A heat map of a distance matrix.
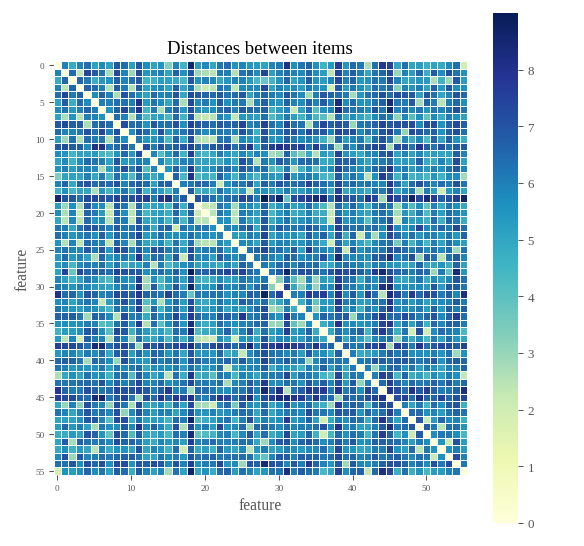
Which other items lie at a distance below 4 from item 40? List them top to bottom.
4, 8, 34
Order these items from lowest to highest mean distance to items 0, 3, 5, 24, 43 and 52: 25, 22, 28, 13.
13, 25, 22, 28
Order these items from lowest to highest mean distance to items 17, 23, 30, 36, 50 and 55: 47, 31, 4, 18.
47, 4, 31, 18
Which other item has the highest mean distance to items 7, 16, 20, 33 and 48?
18
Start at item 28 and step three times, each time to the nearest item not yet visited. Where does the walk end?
2
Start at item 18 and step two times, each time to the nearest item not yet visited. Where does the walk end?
31
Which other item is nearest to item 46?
21
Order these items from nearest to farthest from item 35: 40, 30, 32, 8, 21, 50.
30, 32, 50, 21, 40, 8
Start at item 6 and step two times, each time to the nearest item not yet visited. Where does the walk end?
14
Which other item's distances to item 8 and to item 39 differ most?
25
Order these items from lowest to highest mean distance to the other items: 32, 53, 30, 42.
42, 32, 30, 53
